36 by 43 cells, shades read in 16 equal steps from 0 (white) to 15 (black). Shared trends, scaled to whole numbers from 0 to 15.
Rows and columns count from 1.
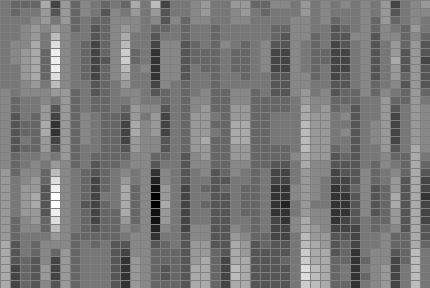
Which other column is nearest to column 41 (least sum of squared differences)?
22
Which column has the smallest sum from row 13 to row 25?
31
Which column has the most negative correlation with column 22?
17
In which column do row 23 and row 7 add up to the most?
16
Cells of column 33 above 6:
22
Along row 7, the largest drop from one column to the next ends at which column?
6
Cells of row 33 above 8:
23
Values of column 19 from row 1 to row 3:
8 8 9
